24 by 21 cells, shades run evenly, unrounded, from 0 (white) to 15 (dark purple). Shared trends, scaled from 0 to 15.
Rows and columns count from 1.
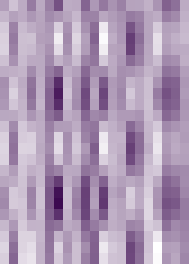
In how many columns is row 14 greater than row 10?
7
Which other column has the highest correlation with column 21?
6
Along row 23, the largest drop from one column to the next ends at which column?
12
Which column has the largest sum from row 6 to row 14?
10
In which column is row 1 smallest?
2
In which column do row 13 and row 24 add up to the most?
15
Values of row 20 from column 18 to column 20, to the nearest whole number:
6 10 9
